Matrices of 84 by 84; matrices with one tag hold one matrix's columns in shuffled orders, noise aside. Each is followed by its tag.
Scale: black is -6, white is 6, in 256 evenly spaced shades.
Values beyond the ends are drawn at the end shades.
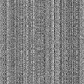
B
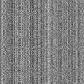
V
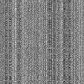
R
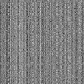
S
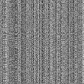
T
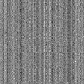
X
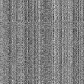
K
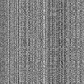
V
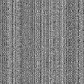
V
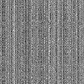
K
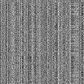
S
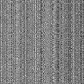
T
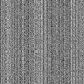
B
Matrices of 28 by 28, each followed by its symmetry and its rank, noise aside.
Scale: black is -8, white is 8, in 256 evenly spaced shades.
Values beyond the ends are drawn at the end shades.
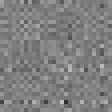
no symmetry, rank four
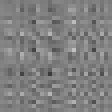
antisymmetric, rank two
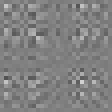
symmetric, rank two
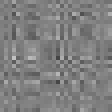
no symmetry, rank two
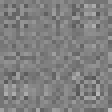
symmetric, rank three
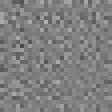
antisymmetric, rank four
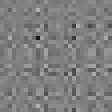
no symmetry, rank three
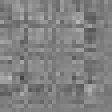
no symmetry, rank three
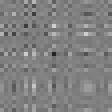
symmetric, rank two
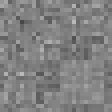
symmetric, rank four
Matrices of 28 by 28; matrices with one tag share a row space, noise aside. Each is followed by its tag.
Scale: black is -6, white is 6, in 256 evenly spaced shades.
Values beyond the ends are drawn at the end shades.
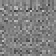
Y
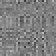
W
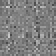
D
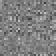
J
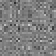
J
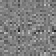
J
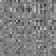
J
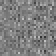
J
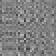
W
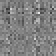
D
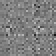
D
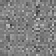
D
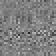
J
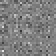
Y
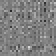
J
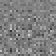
J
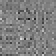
W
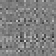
W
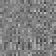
J
